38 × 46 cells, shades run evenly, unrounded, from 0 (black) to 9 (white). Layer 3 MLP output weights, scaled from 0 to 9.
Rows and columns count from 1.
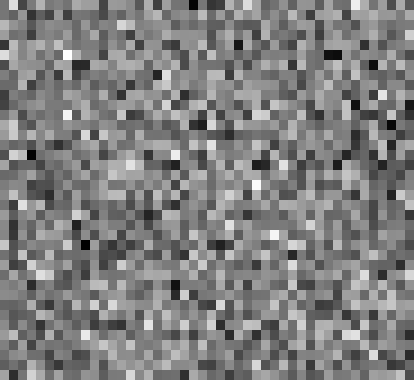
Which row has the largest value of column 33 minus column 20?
29
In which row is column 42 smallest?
7
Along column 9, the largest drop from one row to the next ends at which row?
23
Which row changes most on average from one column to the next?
12
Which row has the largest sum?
28
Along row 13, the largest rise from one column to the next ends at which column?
24
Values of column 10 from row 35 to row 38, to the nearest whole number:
5 3 3 5
